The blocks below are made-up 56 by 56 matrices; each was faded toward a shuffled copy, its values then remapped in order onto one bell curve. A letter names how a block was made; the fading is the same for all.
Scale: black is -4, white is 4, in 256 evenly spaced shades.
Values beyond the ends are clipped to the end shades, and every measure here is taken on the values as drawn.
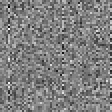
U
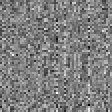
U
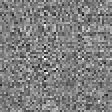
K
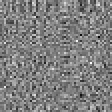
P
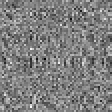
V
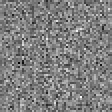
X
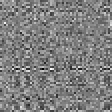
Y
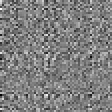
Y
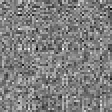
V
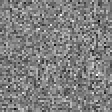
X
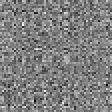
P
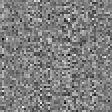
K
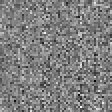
X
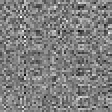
Y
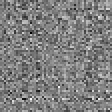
P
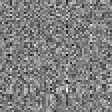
K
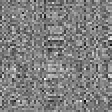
P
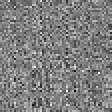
K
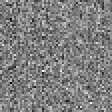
X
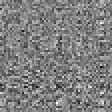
P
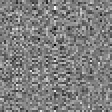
K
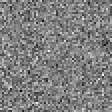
X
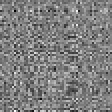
Y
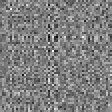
Y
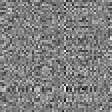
Y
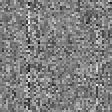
U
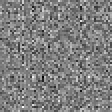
K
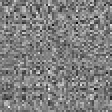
P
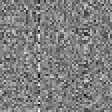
U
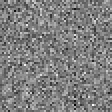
X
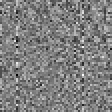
U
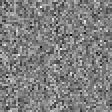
X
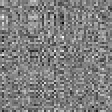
Y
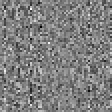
U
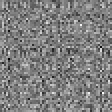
P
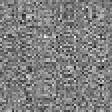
P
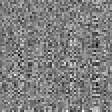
K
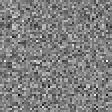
V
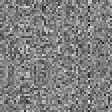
K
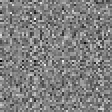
K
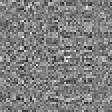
P
